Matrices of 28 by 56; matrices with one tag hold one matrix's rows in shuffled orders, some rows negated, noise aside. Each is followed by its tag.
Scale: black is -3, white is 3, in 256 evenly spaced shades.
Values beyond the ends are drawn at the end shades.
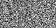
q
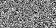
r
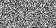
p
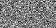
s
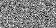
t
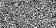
r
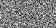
s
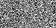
r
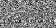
s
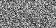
p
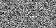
p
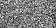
r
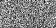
t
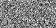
t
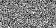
p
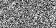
r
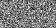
p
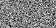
q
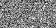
p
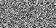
s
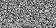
t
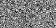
s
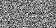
p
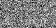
p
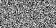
t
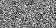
s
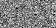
r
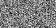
q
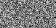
s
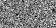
r
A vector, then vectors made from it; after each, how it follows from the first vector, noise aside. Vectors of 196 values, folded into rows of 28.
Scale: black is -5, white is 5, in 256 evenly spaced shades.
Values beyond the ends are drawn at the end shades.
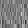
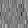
negated, partly zeroed.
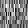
wrapped around, scaled up.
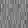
wrapped around, negated, shrunk.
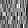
wrapped around, scaled up.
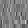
negated, partly zeroed.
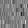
negated, partly zeroed.
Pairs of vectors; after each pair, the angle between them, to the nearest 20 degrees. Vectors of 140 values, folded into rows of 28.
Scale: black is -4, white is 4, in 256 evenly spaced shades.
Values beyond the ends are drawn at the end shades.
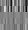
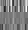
160 degrees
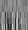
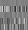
80 degrees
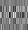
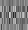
160 degrees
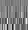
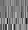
160 degrees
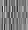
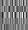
80 degrees
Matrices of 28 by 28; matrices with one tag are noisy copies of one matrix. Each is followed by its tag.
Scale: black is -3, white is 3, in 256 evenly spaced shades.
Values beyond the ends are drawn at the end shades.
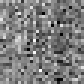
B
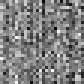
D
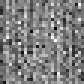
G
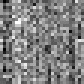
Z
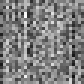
G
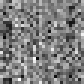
Z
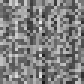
D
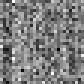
Z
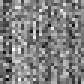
Z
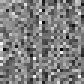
D
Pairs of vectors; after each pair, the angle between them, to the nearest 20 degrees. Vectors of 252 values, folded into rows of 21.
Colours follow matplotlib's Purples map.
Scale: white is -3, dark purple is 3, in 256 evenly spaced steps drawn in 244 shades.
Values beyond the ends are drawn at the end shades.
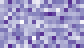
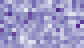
100 degrees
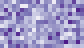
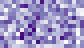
140 degrees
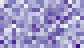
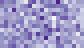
100 degrees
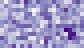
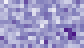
20 degrees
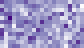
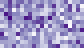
60 degrees
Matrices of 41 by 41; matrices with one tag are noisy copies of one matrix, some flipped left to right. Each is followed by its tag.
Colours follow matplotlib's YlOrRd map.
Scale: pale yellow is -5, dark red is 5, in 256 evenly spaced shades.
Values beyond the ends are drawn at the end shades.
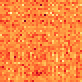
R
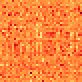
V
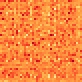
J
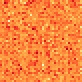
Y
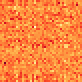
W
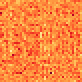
V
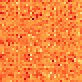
J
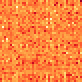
W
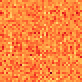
V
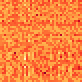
R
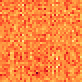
R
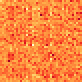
J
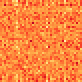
W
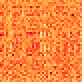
V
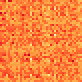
J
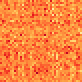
R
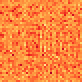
V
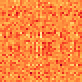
V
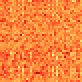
R
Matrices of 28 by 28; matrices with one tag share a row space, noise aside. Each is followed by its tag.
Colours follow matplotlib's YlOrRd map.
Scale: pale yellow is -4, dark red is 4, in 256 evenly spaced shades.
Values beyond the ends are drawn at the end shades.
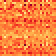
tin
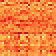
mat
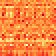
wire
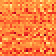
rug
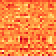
mat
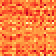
rug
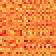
tin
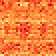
mat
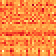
wire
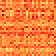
wire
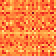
wire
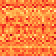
wire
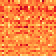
mat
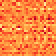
rug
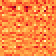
rug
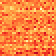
rug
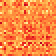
tin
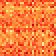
wire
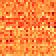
wire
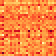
mat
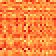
tin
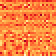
tin
